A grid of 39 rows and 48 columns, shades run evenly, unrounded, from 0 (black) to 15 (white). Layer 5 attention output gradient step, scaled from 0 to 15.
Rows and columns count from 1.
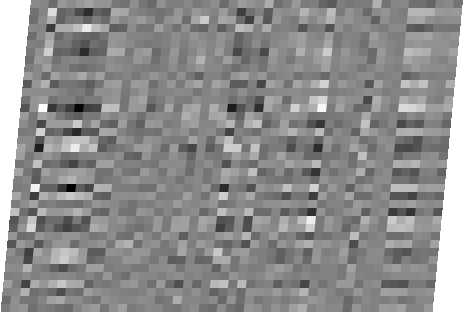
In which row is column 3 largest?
14
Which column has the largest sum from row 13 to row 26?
39
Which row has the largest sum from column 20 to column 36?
28
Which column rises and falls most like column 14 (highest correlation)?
13
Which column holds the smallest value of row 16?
34
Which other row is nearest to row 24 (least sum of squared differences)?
2
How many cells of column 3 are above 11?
8
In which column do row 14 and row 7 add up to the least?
7
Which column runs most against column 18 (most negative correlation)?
20
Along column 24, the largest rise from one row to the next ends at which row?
25
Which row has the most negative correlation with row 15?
33
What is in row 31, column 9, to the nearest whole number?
8
